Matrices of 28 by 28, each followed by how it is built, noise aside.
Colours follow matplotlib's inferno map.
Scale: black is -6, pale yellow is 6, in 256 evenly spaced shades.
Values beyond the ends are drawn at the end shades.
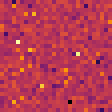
sparse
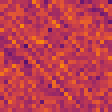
Toeplitz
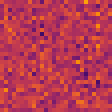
uneven columns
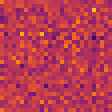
low rank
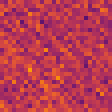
Toeplitz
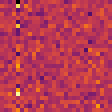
uneven columns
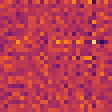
low rank
